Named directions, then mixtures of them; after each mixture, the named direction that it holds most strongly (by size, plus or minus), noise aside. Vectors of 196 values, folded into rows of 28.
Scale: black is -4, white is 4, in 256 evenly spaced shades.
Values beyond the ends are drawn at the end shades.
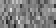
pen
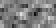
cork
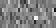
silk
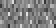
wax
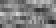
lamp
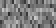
wax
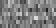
silk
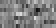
lamp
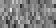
pen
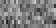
pen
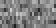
pen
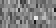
silk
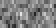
cork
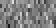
wax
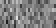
pen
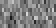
silk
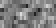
cork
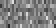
wax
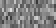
pen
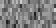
pen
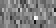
silk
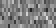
wax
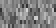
silk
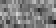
lamp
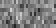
pen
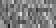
wax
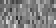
pen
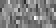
silk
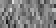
pen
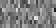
silk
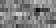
lamp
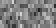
cork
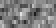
cork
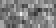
cork
